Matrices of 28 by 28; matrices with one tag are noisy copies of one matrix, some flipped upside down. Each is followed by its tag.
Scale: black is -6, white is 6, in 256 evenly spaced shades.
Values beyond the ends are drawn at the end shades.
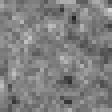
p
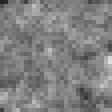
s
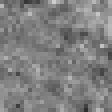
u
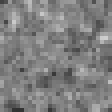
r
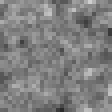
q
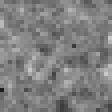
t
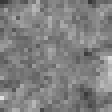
s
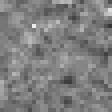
p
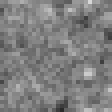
q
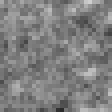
q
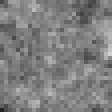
s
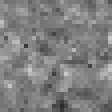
t
